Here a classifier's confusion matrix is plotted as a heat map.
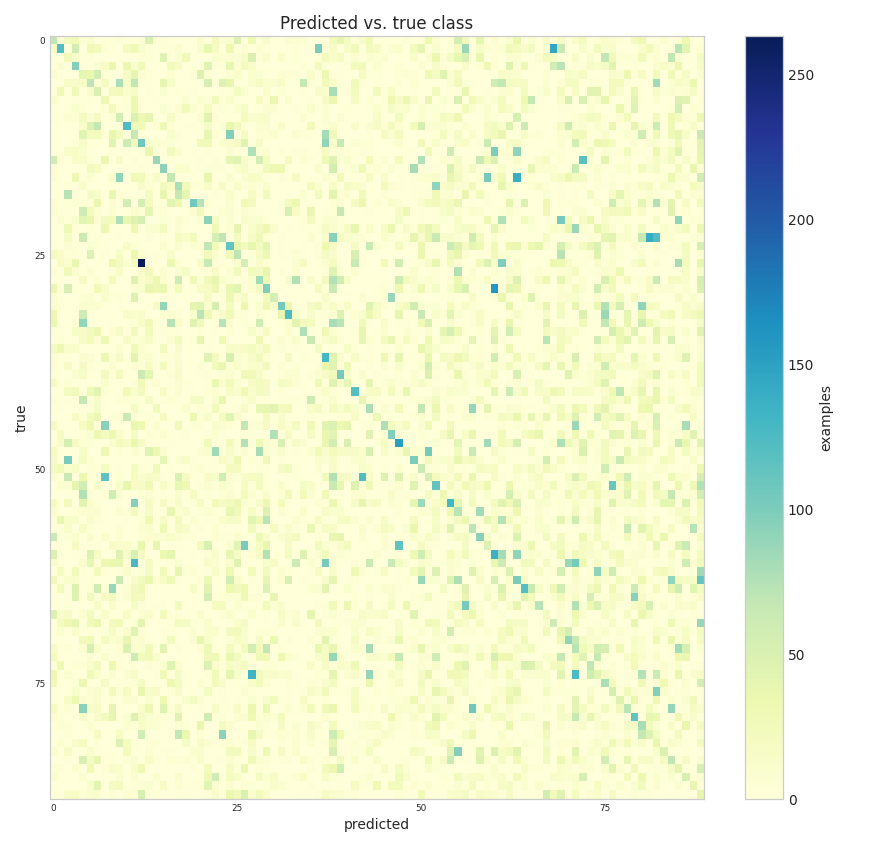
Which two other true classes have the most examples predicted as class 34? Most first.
5, 60
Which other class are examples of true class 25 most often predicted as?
69
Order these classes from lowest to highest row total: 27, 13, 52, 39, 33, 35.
27, 13, 39, 35, 33, 52
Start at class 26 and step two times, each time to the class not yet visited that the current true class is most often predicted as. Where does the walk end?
37
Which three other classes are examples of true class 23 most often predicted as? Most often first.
81, 82, 38
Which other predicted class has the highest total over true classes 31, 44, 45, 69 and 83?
71
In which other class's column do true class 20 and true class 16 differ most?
63
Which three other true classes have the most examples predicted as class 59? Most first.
16, 47, 12
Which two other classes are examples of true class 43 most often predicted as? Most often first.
57, 50
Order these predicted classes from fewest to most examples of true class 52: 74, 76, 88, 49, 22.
22, 74, 49, 88, 76
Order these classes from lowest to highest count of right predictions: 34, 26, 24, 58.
26, 34, 58, 24
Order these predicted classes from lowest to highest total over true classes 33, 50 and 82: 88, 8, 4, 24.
8, 24, 88, 4
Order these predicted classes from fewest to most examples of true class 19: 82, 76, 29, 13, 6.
29, 13, 6, 76, 82
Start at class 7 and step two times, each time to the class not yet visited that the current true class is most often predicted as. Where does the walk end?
79
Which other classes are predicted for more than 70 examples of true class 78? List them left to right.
4, 57, 84
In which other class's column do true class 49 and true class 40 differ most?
2
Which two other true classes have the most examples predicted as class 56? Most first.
66, 1
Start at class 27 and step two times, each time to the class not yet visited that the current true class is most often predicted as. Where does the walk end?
58
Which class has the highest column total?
38
